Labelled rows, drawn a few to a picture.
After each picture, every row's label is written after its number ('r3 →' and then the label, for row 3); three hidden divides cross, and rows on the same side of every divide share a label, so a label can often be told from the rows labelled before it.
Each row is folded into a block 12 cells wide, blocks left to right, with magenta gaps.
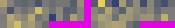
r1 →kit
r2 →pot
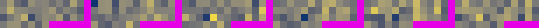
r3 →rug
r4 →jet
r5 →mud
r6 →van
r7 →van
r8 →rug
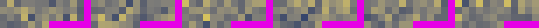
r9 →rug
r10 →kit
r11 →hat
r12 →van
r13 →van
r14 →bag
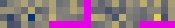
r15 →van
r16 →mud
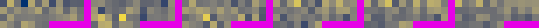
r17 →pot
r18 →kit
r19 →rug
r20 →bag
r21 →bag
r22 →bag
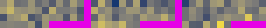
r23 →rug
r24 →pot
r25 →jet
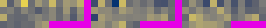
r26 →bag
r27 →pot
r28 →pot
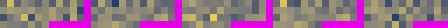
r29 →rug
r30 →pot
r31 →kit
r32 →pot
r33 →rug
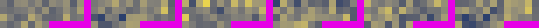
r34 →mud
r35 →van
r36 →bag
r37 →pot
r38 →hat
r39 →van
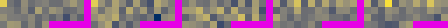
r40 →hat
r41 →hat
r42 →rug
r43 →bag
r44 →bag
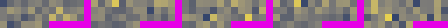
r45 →jet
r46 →bag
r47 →mud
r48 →bag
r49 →rug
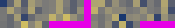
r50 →jet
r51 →rug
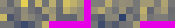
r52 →bag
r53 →van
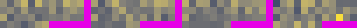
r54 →bag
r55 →bag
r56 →bag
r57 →jet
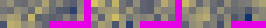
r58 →kit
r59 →hat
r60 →hat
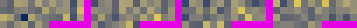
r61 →mud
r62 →jet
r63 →jet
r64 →bag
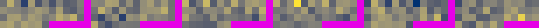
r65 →pot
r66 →van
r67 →bag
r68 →bag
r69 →pot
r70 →jet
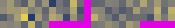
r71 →rug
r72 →mud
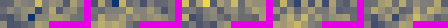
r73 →van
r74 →pot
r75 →bag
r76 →pot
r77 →van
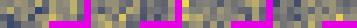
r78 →van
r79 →kit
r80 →hat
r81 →jet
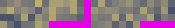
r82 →van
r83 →rug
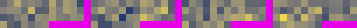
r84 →van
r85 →van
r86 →jet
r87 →kit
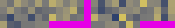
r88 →van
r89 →mud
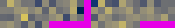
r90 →rug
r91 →pot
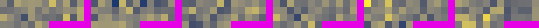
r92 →mud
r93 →pot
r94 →van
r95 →mud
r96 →hat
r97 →kit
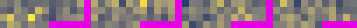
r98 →kit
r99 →bag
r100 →jet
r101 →pot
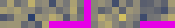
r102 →rug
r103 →kit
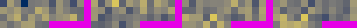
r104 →pot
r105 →bag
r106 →mud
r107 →kit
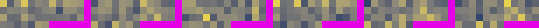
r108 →bag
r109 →jet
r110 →rug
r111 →bag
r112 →jet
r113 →jet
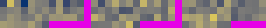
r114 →pot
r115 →mud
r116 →kit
